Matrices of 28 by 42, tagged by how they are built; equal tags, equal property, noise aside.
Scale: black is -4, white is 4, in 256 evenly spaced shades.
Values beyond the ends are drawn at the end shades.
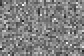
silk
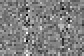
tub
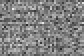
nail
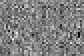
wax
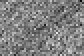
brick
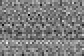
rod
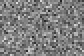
silk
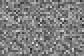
rod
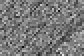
brick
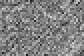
brick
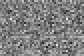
rod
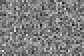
silk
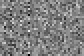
tub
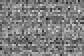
nail
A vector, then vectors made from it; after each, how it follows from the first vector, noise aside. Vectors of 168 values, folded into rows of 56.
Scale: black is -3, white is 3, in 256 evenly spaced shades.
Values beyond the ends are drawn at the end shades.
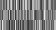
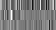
reversed, partly zeroed.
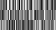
copied.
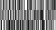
copied.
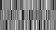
reversed, negated, partly zeroed.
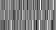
reversed, partly zeroed.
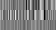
negated, partly zeroed.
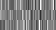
reversed, partly zeroed.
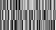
sign-scrambled.
